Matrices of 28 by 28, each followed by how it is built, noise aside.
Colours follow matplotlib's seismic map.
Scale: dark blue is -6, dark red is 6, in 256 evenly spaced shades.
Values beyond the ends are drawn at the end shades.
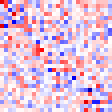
block diagonal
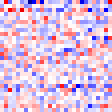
uneven rows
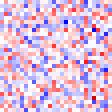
repeating rows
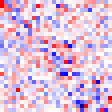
block diagonal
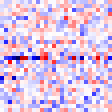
uneven rows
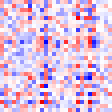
low rank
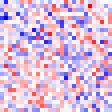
Toeplitz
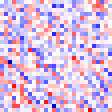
Toeplitz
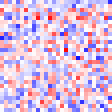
blocks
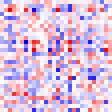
low rank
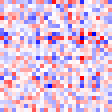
low rank
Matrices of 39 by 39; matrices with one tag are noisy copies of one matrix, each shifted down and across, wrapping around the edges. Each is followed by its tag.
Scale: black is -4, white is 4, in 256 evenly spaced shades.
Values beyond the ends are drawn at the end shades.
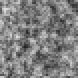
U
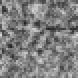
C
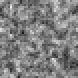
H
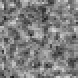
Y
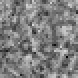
C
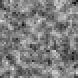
H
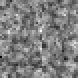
C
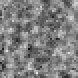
U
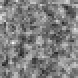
U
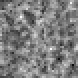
U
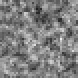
H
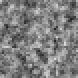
U
